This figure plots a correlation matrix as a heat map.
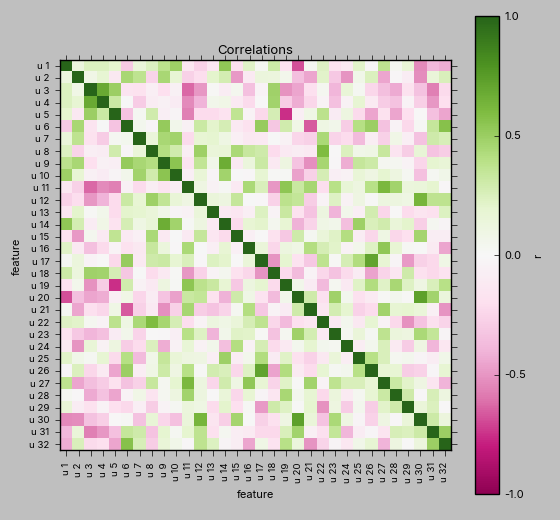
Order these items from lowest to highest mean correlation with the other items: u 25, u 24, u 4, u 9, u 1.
u 4, u 24, u 1, u 25, u 9
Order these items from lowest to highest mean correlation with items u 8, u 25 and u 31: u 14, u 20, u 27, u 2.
u 2, u 20, u 27, u 14
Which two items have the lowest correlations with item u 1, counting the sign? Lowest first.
u 20, u 30
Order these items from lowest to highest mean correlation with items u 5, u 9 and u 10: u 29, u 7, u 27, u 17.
u 29, u 27, u 17, u 7
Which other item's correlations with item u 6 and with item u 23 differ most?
u 21
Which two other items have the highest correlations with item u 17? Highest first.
u 26, u 6
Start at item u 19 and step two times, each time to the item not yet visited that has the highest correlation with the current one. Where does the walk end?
u 27
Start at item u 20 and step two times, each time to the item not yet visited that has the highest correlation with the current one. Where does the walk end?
u 12
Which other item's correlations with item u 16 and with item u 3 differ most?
u 11
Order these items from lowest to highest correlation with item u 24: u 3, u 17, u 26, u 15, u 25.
u 25, u 26, u 3, u 17, u 15
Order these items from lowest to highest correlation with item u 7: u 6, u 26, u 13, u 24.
u 24, u 26, u 6, u 13
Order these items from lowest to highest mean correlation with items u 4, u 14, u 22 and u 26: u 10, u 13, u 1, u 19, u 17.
u 19, u 13, u 10, u 1, u 17
